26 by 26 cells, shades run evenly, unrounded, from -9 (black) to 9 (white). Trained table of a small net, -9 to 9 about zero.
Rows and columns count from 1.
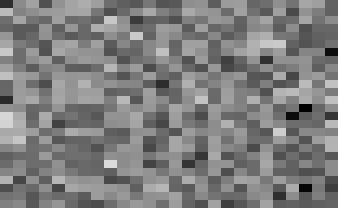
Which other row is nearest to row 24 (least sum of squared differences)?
4
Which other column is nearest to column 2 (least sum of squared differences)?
17
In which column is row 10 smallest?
23
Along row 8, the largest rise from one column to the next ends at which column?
22
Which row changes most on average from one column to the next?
24
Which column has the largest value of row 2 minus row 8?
15
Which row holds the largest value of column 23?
12
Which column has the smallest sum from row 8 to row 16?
13
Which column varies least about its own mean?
25
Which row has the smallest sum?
26
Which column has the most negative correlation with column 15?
9
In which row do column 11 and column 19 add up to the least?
3
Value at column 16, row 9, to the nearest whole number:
-3
